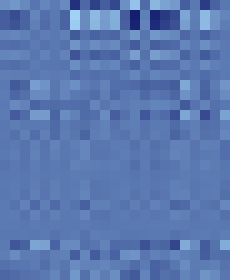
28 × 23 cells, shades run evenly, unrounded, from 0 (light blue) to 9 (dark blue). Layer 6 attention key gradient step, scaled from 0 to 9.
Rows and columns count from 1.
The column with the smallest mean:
19
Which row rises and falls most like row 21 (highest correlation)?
14
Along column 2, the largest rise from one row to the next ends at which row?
2
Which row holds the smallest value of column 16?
1
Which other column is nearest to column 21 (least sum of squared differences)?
12
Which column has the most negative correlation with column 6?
23
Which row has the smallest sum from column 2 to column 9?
9
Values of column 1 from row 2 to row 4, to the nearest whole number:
6 6 4
